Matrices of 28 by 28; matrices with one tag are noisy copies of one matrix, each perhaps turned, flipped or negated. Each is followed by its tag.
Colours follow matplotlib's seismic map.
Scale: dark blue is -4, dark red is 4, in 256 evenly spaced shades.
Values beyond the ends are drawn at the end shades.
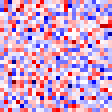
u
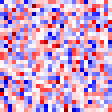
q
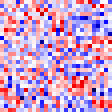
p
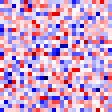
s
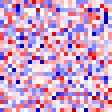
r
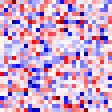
s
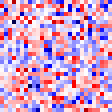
s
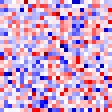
s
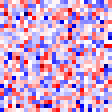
q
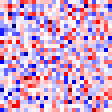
p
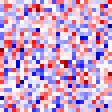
s
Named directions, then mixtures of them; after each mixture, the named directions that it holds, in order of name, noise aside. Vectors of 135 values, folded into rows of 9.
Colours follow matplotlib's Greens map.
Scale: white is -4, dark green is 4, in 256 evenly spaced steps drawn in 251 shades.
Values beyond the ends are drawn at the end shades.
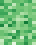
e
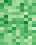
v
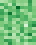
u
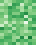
e, v.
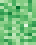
u.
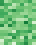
e.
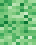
e, v.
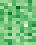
u.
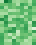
e, v.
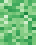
v.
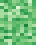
e, u.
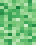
e, u.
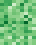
e, v.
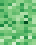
e, v.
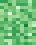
u.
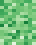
e.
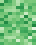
u, v.
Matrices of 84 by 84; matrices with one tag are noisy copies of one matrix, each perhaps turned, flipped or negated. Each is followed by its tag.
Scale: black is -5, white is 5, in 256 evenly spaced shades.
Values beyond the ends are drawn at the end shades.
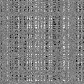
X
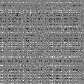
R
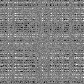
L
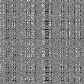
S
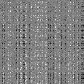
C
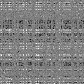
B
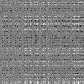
C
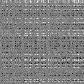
C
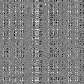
S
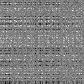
C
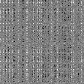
R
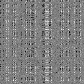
S
